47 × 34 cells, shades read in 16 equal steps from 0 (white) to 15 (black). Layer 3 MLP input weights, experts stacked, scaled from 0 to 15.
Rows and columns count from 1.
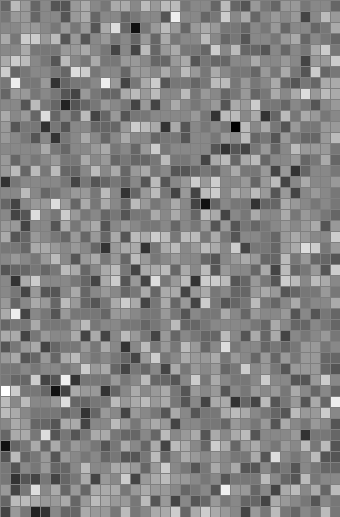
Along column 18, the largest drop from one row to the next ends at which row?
47
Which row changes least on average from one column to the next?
30
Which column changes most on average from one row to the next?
2
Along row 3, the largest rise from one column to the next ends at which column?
13
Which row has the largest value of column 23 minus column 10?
14
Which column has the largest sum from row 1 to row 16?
7
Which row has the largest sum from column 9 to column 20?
38
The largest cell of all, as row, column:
12, 24
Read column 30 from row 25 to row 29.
9 4 9 5 10
